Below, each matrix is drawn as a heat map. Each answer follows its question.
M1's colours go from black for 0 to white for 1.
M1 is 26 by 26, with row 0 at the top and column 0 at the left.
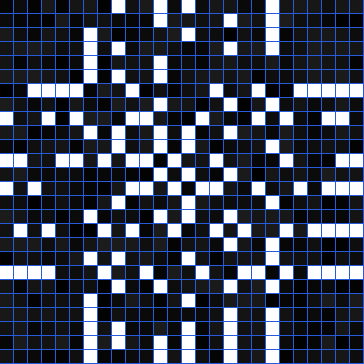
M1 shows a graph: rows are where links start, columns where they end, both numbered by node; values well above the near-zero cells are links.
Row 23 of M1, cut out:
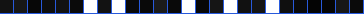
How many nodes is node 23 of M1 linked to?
5
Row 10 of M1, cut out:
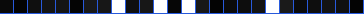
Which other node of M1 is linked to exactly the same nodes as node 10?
node 0
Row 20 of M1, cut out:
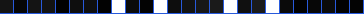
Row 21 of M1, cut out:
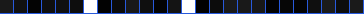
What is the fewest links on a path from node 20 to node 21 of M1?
4
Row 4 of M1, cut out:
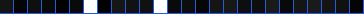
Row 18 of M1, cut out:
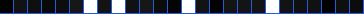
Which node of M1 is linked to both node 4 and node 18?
node 6
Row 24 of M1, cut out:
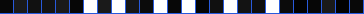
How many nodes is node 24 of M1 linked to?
6
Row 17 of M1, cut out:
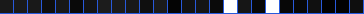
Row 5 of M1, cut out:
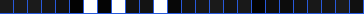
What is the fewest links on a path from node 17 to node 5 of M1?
4
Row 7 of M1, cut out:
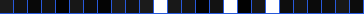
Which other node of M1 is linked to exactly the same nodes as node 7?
node 1
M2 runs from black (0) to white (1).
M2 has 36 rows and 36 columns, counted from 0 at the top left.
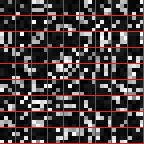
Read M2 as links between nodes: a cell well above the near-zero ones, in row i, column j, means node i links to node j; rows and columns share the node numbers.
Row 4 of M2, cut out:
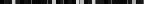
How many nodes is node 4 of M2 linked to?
6
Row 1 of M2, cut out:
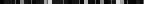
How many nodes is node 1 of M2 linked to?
7
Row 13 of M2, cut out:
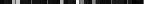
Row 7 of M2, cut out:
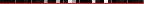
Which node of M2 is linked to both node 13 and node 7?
node 23
